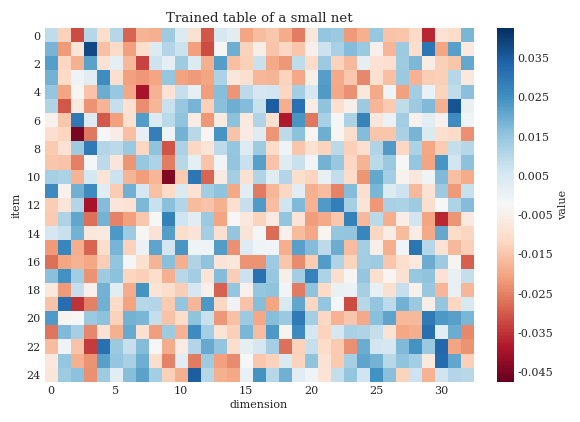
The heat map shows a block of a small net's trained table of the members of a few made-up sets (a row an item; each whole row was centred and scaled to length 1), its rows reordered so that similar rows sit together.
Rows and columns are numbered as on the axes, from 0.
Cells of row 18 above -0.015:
27
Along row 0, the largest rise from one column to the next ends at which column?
3
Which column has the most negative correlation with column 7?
13
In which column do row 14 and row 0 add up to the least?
29
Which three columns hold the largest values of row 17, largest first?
16, 20, 1
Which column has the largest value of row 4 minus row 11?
21
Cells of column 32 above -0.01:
16
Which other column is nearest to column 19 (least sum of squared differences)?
15
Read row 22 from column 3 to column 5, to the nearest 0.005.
-0.035 0.03 0.015
